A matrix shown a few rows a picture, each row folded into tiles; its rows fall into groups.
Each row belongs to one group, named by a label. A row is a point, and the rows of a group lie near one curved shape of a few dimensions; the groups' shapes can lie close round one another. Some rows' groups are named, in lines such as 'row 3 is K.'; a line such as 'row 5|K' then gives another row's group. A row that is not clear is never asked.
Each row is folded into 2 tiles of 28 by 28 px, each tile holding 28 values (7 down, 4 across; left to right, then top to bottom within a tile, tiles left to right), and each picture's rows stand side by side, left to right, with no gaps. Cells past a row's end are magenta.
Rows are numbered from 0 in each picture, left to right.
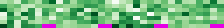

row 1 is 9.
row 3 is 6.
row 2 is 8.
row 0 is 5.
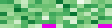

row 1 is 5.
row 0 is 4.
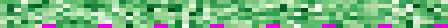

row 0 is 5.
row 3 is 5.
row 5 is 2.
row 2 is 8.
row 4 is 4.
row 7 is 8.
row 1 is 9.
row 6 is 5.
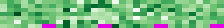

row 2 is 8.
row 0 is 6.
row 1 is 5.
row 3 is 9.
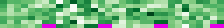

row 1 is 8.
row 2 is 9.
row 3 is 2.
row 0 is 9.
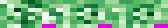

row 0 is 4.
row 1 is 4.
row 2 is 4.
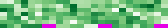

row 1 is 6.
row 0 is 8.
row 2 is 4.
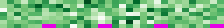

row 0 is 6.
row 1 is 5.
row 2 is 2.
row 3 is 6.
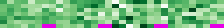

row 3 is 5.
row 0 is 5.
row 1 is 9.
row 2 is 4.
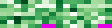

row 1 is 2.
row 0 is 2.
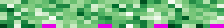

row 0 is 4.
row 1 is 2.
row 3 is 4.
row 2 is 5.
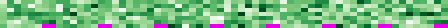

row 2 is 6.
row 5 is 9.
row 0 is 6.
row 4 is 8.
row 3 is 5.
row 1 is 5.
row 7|6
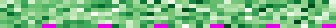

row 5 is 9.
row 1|9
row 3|4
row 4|8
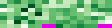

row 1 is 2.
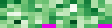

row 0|9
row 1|8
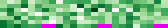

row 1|8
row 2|4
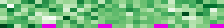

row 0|5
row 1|6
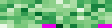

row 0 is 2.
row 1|8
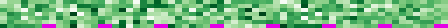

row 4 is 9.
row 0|8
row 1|8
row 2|5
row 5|8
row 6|2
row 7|5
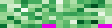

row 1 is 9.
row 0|6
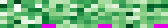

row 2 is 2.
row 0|8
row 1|2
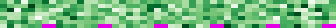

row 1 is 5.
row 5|2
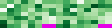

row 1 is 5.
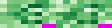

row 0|9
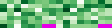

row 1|5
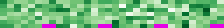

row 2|2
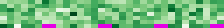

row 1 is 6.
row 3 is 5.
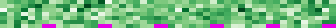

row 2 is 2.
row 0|4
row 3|6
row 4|4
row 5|8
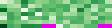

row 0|8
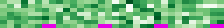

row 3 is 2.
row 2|8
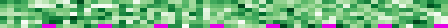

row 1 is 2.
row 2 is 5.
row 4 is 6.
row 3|5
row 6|5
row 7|4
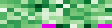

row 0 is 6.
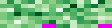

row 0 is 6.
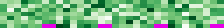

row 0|6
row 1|5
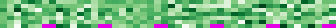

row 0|4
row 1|5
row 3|4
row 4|9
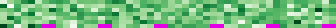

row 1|4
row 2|4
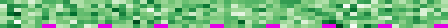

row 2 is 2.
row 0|5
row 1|6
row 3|5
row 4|9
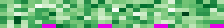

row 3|6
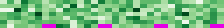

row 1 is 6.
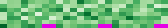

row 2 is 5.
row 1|6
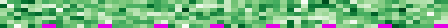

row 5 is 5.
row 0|4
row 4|8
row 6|6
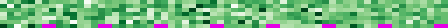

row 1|5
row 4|9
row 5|9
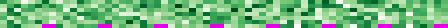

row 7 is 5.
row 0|5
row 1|6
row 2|9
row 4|5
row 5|5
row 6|4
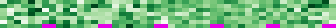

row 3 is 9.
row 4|2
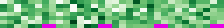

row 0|8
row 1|8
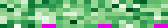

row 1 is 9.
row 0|5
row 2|4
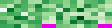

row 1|5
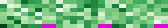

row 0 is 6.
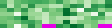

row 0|5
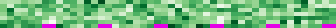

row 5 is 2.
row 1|6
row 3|4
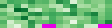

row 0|4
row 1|6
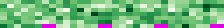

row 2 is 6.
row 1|9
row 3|8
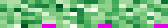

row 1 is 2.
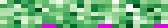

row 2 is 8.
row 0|8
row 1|8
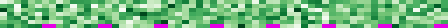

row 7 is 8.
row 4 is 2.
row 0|8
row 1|8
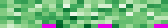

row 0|2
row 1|2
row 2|2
